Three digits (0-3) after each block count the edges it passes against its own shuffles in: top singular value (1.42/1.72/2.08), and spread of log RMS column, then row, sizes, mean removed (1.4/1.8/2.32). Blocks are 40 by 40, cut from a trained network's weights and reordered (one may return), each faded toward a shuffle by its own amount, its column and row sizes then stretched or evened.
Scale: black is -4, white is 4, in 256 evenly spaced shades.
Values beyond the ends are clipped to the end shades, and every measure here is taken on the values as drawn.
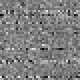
2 0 3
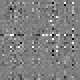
1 2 2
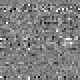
1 0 3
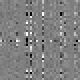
3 3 1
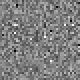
0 2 1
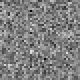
0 2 0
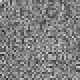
2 0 0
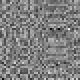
3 0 1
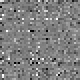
1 2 3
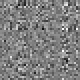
2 3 1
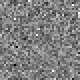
0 0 1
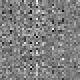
2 3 1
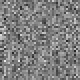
2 3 0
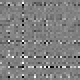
3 1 3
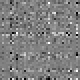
1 3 3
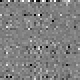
1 1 2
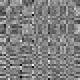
3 3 1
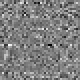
2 0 3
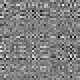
3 2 3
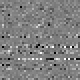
1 0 3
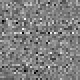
1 1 2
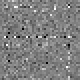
1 1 1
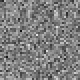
1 1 0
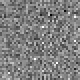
1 1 0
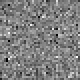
0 0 1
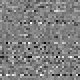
0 1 3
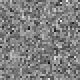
0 1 0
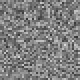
2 0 0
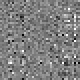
2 2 1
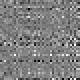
3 3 3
